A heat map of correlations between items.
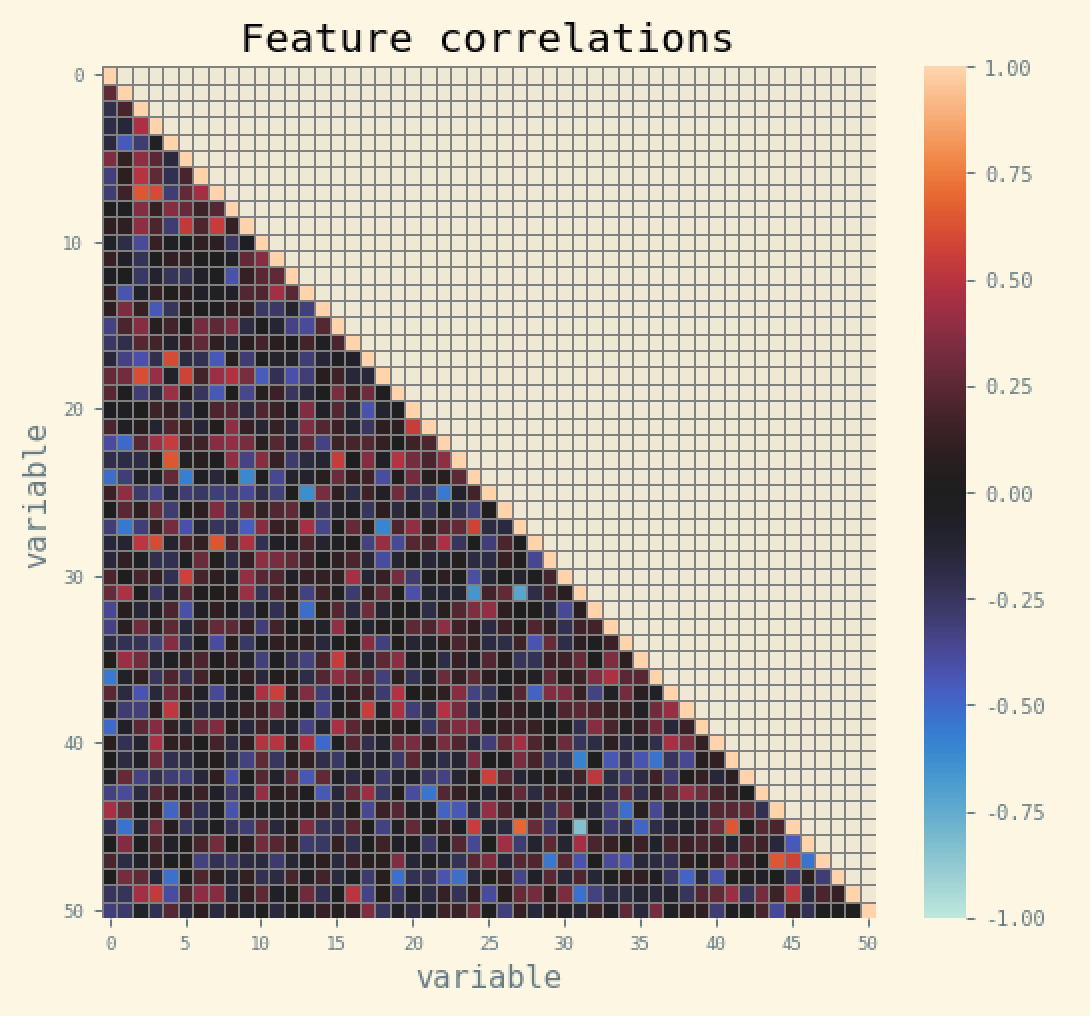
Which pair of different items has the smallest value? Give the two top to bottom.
31, 45
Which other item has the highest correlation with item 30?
5
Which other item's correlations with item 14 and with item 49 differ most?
3
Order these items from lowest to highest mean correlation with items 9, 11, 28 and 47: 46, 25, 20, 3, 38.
25, 46, 20, 38, 3
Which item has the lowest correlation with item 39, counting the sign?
0
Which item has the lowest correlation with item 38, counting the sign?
48
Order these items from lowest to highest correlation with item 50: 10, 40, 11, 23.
40, 11, 10, 23
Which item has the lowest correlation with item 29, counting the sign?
47
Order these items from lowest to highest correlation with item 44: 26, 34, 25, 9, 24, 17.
34, 17, 24, 9, 26, 25
